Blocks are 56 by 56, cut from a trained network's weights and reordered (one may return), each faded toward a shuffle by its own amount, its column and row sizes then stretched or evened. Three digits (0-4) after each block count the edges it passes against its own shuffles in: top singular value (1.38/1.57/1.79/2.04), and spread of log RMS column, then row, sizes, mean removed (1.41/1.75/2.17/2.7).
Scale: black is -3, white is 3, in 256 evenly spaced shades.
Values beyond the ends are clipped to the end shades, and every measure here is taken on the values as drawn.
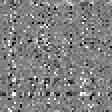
2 3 2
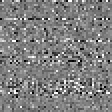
2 1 4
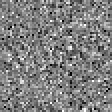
3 2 0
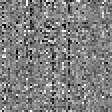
1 4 3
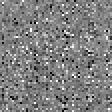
0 3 2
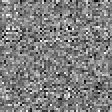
3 1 2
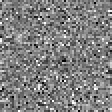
0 2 1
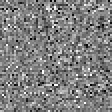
2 0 1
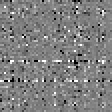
3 3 3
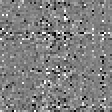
2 3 2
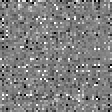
1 3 4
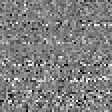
0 0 4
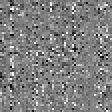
2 4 1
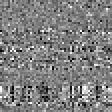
4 1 4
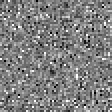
1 0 0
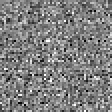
0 0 3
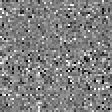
0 2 3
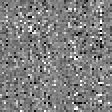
0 3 1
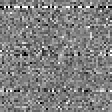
4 0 3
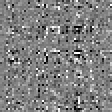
3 4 3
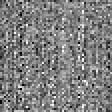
1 3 0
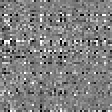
4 3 4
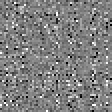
2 3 2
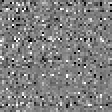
1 3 3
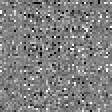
0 3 3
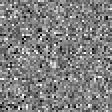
2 0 2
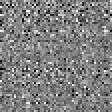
3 3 3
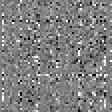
3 4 2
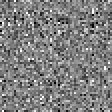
1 3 2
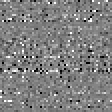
1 0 4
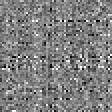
1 0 4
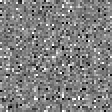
1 2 2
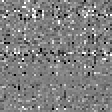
1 2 4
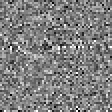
3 1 2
